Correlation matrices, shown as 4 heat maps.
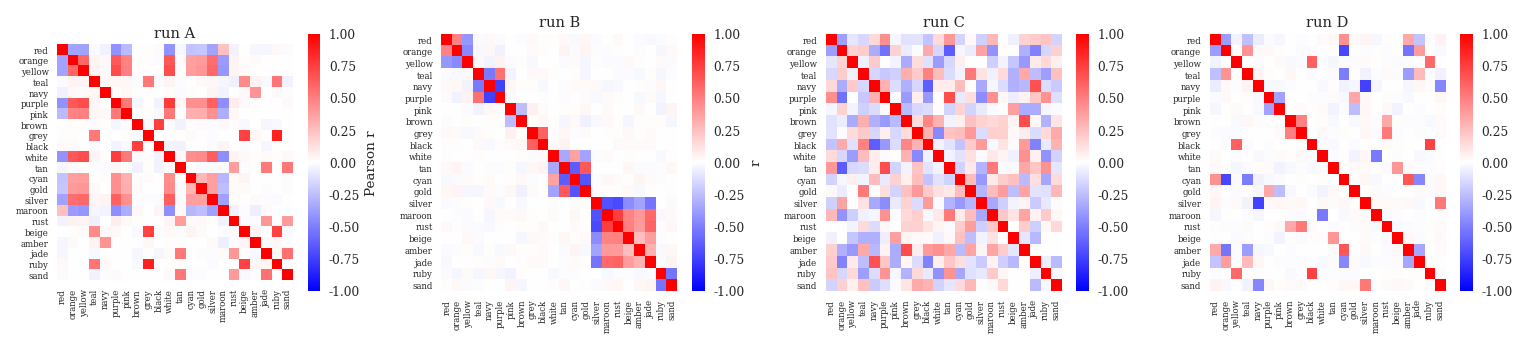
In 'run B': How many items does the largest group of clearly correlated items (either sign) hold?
6
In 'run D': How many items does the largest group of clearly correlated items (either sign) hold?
6
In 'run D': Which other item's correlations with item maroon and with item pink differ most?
white
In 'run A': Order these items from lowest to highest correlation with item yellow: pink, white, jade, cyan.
jade, cyan, pink, white
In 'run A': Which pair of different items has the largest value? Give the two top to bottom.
grey, ruby
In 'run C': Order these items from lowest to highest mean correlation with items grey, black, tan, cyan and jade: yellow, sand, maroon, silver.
silver, yellow, sand, maroon
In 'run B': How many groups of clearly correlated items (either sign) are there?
7
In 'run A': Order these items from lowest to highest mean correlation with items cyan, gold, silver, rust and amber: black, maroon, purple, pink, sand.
maroon, black, sand, pink, purple
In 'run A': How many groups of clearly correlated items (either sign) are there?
5
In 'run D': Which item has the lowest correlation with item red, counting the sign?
orange
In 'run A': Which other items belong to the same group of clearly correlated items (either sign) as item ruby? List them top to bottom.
teal, grey, beige
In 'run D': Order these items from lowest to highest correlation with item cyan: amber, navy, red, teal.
teal, navy, red, amber
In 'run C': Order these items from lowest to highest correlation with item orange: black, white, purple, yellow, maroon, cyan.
purple, maroon, white, cyan, yellow, black
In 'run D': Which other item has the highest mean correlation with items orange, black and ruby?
yellow
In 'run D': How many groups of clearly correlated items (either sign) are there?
7
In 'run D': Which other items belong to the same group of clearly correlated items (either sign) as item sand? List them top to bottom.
navy, silver
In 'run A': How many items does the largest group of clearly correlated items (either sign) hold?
10
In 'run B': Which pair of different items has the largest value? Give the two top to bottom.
maroon, rust
